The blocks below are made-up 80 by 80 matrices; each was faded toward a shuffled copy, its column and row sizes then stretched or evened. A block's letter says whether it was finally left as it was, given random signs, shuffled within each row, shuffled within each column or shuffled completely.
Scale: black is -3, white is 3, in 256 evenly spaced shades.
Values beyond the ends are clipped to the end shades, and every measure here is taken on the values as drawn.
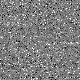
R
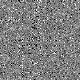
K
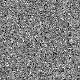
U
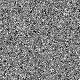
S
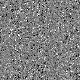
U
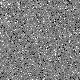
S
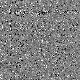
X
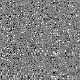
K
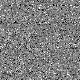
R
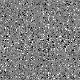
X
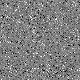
R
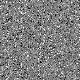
U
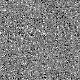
X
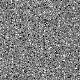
U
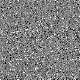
X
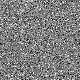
R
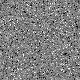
S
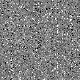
U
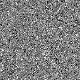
U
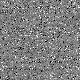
R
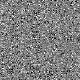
K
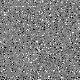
X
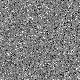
S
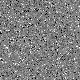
S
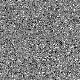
R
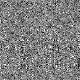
K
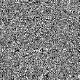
K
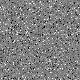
R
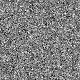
S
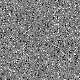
U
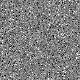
U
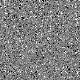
X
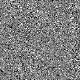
X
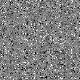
K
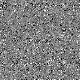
X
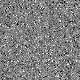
R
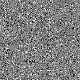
K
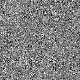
X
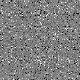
K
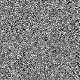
K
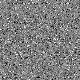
R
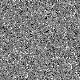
U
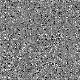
X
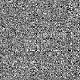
K
